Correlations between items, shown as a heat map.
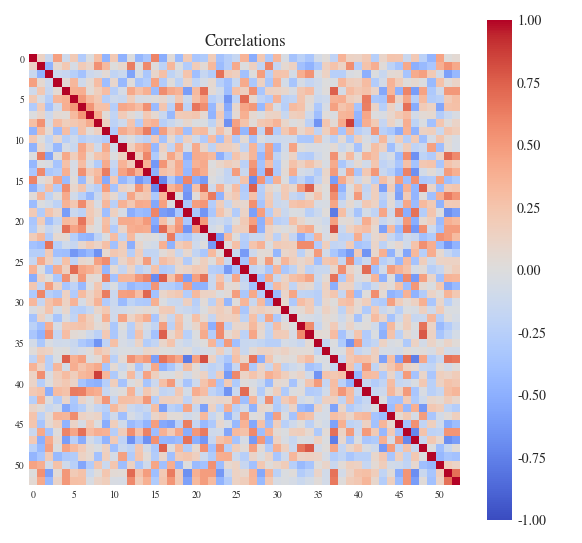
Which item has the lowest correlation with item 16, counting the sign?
15
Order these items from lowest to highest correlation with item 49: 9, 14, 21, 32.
21, 14, 9, 32
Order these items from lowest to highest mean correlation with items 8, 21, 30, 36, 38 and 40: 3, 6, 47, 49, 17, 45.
49, 47, 45, 17, 6, 3
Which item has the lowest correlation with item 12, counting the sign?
47
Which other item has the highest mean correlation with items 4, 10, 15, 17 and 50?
22
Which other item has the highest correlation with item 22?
17
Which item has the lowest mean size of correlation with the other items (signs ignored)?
36
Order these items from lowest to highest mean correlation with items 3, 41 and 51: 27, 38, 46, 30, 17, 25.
25, 27, 30, 17, 38, 46
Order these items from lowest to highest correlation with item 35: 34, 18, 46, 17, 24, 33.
46, 33, 18, 34, 17, 24
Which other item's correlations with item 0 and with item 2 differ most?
23
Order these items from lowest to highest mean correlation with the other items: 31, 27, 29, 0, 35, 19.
19, 35, 0, 31, 29, 27
